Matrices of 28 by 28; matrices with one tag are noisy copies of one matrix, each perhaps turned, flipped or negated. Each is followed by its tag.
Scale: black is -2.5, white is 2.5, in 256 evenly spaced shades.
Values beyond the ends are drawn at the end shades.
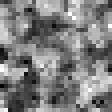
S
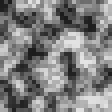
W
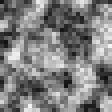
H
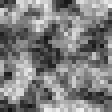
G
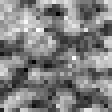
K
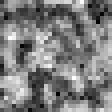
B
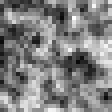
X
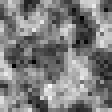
H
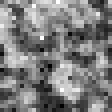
X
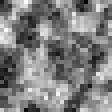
H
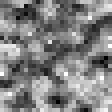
K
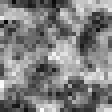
G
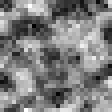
H
